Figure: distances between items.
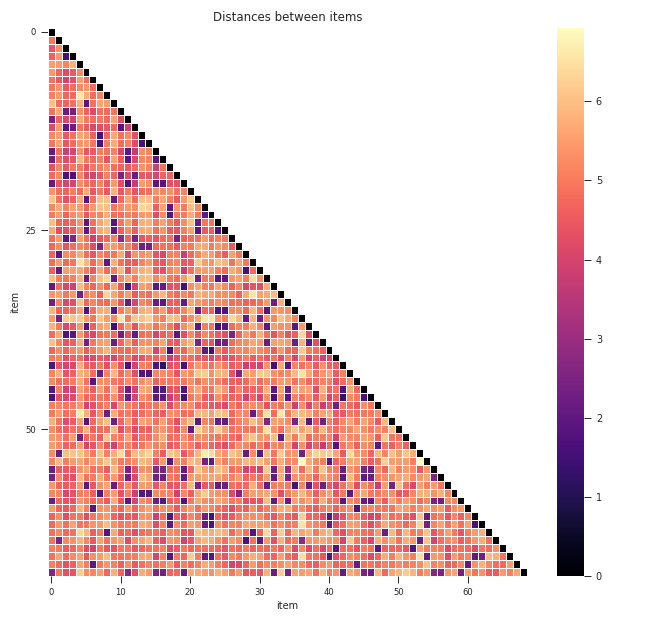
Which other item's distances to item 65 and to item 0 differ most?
52
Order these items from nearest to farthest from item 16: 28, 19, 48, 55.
19, 55, 28, 48
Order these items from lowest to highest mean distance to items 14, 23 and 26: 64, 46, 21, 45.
46, 45, 21, 64
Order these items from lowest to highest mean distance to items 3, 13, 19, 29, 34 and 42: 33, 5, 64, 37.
64, 5, 37, 33
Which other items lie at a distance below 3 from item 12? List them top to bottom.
2, 3, 10, 18, 26, 38
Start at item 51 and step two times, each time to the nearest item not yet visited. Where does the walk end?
4
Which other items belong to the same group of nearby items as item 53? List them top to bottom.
1, 28, 30, 36, 64
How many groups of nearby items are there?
11
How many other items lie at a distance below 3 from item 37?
10
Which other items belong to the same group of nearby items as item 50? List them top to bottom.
20
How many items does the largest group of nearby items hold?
14
